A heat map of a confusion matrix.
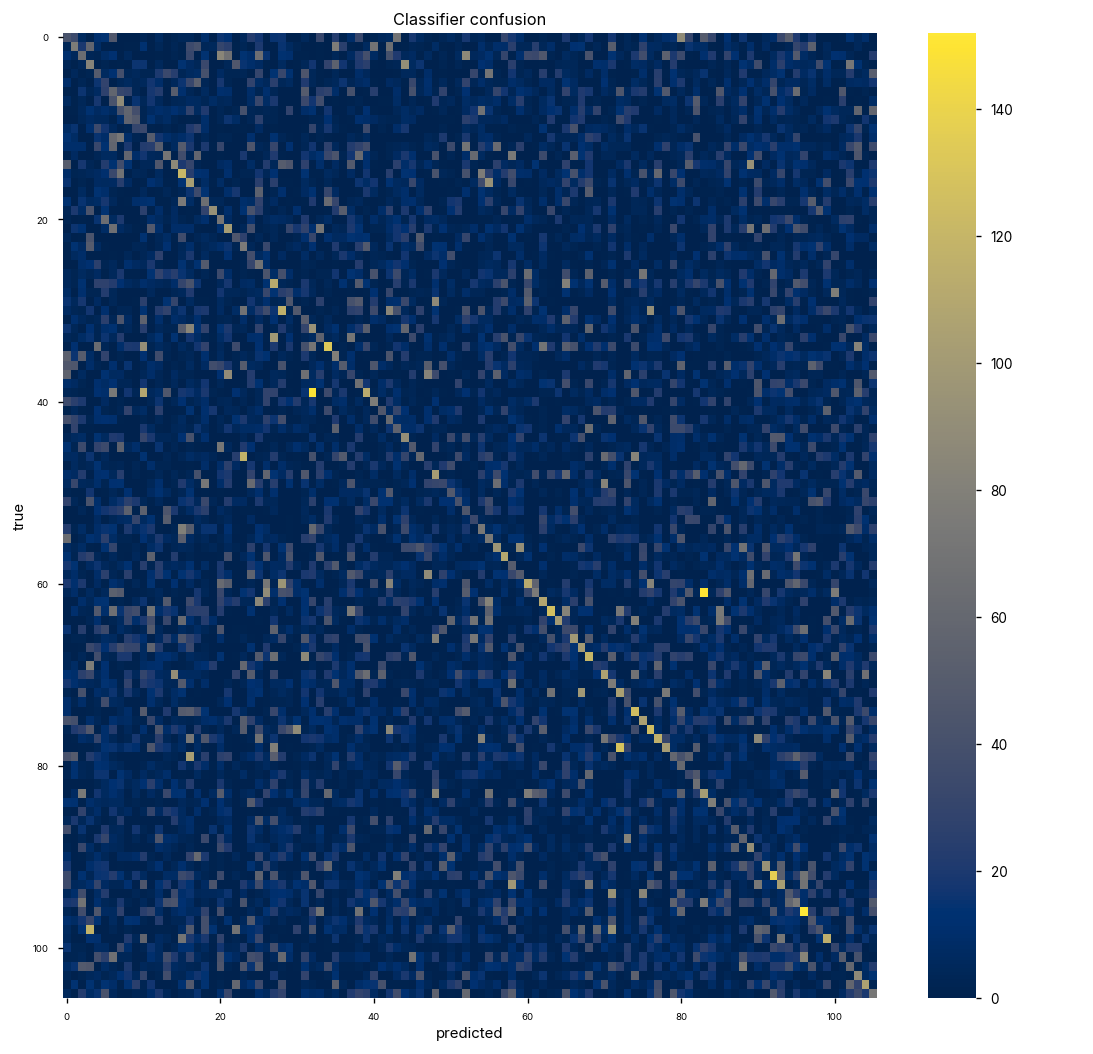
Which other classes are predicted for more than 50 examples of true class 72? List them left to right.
63, 67, 78
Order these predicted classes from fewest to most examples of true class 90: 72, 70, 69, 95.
72, 95, 69, 70
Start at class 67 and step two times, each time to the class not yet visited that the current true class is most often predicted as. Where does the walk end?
7
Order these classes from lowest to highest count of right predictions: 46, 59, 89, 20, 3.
59, 46, 20, 3, 89
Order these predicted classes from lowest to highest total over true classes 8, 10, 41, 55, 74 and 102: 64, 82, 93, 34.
64, 82, 93, 34
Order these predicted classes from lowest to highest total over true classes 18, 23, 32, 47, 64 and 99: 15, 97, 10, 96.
96, 97, 10, 15
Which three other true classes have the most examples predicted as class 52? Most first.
2, 12, 105
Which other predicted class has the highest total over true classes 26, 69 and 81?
68
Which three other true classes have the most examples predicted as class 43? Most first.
92, 0, 80
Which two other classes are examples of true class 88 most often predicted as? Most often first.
73, 12
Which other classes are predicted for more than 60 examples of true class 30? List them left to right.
23, 28, 42, 76
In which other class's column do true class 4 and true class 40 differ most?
55
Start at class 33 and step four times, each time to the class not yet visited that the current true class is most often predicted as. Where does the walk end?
38
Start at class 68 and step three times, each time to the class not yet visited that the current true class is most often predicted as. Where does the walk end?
58
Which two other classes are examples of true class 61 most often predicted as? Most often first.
83, 26
